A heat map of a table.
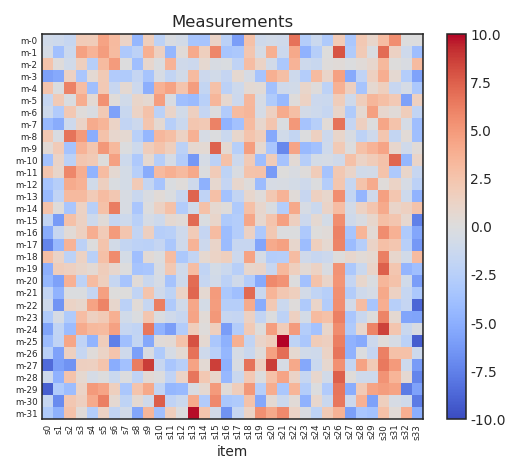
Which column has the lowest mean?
s33
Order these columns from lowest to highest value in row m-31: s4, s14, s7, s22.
s4, s7, s22, s14
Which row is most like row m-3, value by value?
m-17
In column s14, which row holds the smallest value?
m-12
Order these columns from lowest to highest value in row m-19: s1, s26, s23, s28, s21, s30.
s28, s23, s1, s21, s26, s30
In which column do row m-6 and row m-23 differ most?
s6
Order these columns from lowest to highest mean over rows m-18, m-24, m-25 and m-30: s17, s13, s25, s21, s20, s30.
s17, s25, s20, s21, s13, s30
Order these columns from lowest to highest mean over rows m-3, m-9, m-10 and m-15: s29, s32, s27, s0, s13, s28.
s0, s32, s27, s28, s13, s29
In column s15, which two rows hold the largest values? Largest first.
m-27, m-9
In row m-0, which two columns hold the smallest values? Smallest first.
s17, s8
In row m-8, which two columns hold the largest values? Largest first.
s2, s3
